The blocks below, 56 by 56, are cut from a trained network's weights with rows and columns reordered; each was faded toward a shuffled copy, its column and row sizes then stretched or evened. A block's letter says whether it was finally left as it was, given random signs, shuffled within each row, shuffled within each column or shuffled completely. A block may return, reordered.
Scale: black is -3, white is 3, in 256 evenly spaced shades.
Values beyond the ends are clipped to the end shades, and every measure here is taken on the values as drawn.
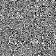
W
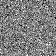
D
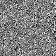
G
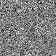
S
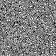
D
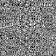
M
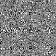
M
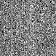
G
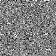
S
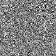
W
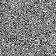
S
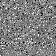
S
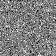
D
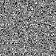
W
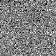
S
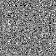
W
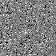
G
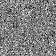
D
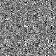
M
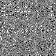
W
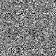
M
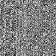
M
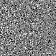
G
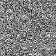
M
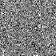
W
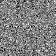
S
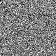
D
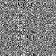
M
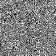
W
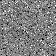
D
